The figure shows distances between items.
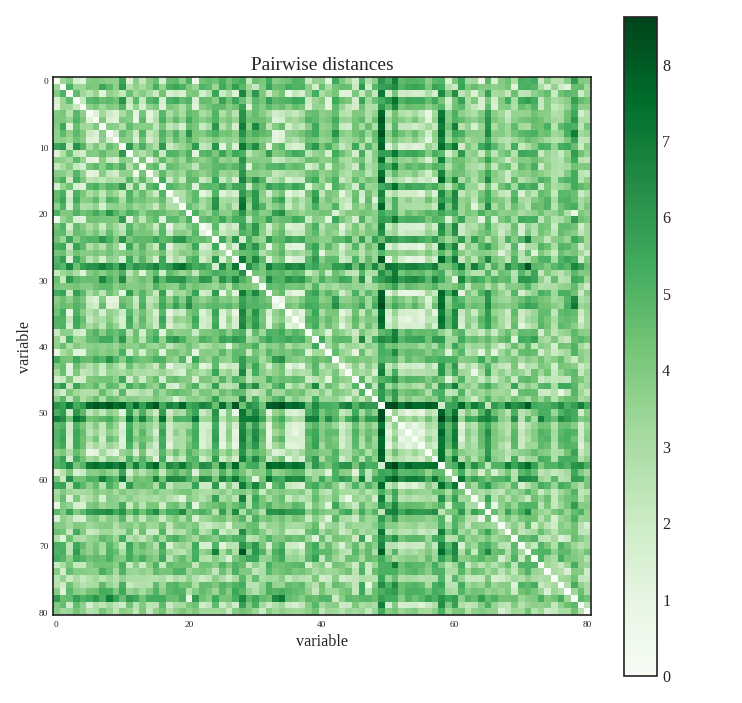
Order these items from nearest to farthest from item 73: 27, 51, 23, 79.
79, 23, 27, 51
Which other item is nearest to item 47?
76
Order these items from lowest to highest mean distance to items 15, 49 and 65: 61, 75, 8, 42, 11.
75, 42, 11, 61, 8
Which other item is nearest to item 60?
30
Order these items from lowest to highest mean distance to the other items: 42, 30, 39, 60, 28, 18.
18, 42, 39, 30, 60, 28
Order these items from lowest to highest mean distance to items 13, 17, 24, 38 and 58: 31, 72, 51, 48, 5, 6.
31, 48, 72, 5, 6, 51
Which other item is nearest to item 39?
69
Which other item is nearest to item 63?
44
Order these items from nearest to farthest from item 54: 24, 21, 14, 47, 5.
5, 14, 47, 21, 24
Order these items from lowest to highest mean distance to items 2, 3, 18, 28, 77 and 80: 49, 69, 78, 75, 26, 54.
75, 26, 69, 54, 78, 49
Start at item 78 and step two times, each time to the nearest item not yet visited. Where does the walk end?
42
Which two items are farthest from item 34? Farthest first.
49, 58
